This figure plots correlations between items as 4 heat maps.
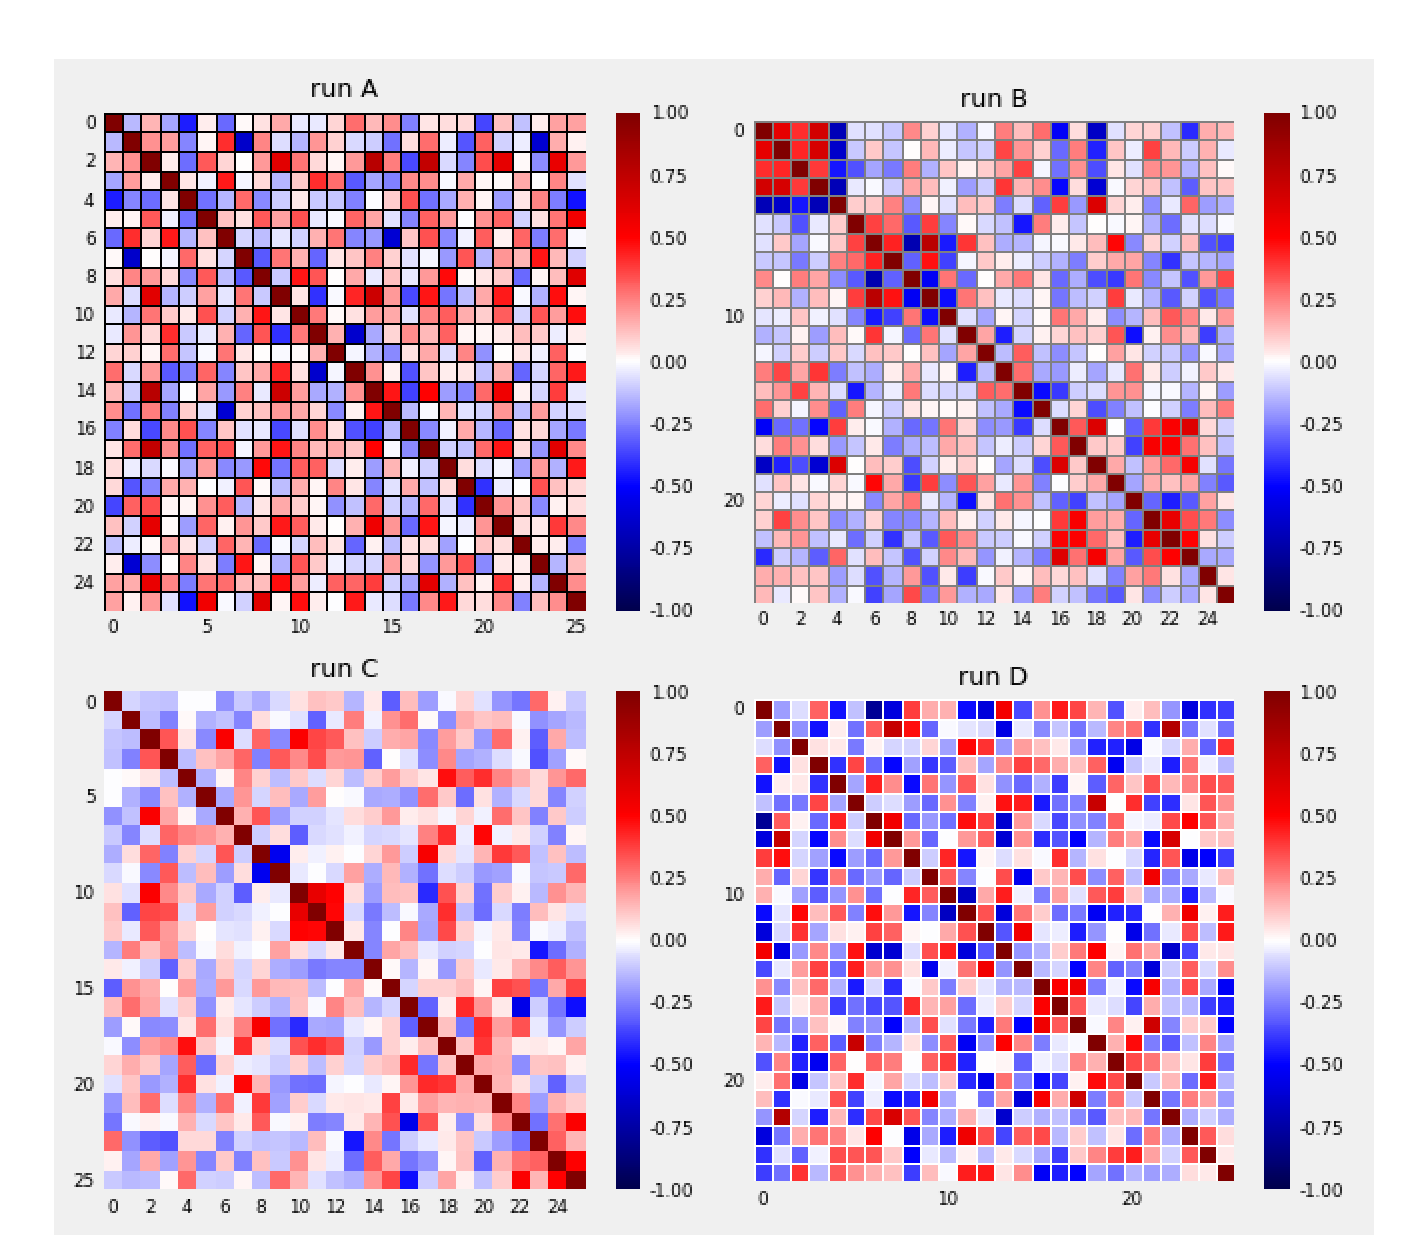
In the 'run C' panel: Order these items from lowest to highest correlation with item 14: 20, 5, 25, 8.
5, 20, 8, 25
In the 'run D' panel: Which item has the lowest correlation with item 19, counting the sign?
3
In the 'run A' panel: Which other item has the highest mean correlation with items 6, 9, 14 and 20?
2
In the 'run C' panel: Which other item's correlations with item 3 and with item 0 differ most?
23
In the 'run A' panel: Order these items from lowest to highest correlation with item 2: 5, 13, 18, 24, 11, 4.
4, 18, 11, 13, 5, 24
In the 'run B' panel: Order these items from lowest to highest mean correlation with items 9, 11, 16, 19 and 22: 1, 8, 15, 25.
8, 25, 15, 1
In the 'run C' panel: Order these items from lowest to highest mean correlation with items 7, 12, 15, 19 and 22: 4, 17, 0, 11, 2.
0, 11, 17, 2, 4
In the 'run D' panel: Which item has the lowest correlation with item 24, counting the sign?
8
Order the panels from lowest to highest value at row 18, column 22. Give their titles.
run D, run A, run C, run B
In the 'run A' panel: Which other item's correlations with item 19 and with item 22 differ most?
20
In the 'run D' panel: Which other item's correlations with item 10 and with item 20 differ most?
12
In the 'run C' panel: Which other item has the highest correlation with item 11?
10
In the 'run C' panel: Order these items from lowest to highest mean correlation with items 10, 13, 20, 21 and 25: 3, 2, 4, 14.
14, 3, 2, 4
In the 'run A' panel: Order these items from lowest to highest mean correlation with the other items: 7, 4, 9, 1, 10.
4, 1, 7, 9, 10
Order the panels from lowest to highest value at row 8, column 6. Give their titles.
run B, run D, run A, run C
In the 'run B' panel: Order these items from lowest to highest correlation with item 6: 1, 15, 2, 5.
2, 15, 1, 5
